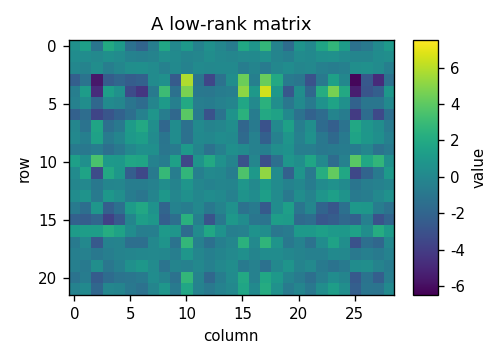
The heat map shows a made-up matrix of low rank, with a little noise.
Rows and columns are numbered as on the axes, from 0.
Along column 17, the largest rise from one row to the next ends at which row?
11
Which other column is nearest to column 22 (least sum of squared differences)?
1
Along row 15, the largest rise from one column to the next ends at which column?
10
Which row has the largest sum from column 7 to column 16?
4
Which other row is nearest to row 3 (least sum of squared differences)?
6
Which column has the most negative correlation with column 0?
18
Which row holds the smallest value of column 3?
15
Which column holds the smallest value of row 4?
25
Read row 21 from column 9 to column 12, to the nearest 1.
-1 2 0 -1
